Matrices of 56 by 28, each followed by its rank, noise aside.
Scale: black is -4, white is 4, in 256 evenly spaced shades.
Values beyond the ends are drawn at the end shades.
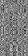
five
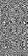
seven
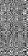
four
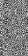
seven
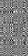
three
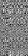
four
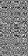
four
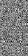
seven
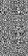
five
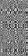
three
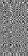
three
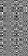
three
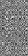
four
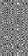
three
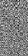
seven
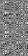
three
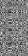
four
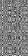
three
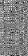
five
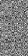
seven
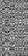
three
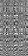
three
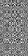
three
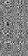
five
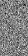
seven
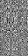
five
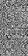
seven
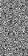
seven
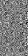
seven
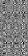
three
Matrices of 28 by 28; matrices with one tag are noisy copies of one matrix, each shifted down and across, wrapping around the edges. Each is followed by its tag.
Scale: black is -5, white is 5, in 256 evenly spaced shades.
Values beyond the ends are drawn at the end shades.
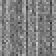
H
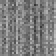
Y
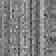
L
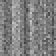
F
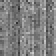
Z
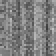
F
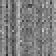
L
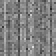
H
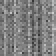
Y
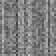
H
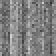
F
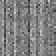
H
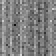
Y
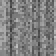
F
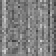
L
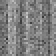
F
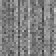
H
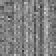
L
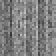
Z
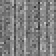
H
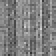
Z
